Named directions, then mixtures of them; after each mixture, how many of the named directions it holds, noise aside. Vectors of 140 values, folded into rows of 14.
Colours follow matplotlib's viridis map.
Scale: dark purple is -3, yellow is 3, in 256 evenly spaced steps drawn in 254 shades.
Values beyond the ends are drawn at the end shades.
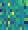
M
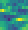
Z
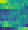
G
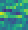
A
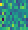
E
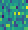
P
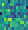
four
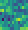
two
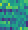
four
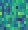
three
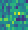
three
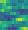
two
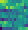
two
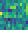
three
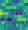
two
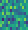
four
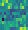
three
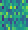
three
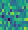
three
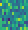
three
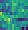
one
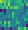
two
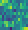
four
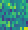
four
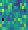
two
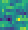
three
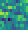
two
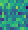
three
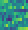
four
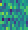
four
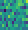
four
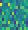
two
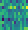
four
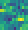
one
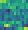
two
